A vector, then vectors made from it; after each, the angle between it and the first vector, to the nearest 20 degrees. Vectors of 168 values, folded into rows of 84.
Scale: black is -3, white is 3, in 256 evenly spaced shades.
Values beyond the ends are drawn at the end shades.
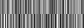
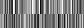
100 degrees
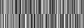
40 degrees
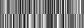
60 degrees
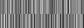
20 degrees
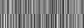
20 degrees
